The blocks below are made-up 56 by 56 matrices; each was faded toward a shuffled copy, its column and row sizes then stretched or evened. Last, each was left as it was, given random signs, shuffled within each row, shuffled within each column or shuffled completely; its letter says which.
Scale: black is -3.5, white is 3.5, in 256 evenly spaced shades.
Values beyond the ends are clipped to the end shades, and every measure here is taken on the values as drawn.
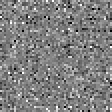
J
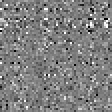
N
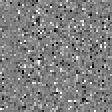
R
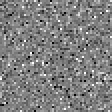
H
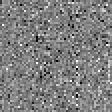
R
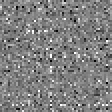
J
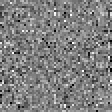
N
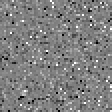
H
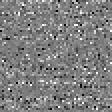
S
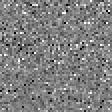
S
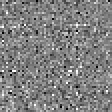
J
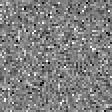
H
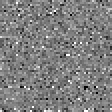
S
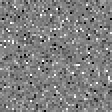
H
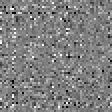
J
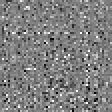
N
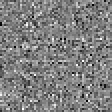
J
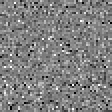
S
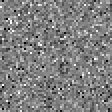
H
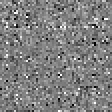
J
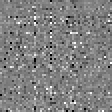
J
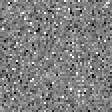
H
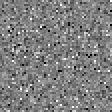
H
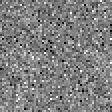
H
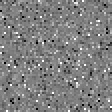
H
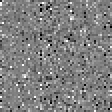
R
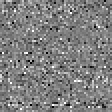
S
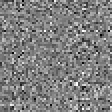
N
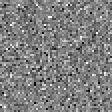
H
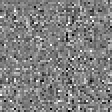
N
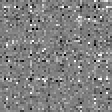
J
